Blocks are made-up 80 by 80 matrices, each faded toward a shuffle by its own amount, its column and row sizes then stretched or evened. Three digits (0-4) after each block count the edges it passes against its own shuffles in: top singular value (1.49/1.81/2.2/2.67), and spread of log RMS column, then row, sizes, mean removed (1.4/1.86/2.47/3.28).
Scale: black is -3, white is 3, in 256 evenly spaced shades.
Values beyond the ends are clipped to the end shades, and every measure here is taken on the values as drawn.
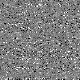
1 0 3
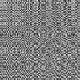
4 3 2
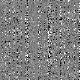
0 4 2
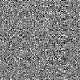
2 1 2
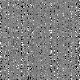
0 4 2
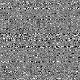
2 0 4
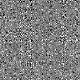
2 3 2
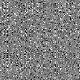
3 2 1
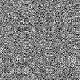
3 0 1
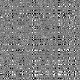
4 3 4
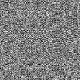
3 0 2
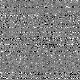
0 1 4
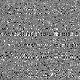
3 0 3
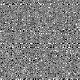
3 1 3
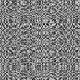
4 2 3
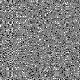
3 1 0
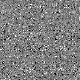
0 1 2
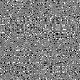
3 0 2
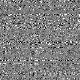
0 1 4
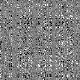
2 4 2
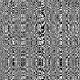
4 4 0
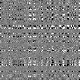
4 3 4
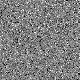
1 0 0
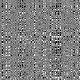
4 4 3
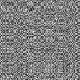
4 2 2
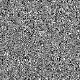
0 2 1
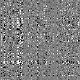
2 4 3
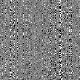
3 4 0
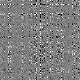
2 4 3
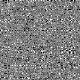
2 2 3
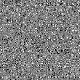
2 0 2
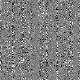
0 4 2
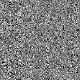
1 3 1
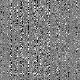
1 4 0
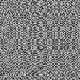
4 0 2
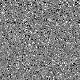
0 0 2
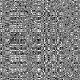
4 3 1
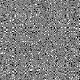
3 2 1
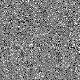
2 1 1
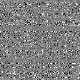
1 1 4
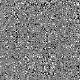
2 2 2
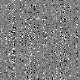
0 4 2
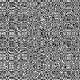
4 1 0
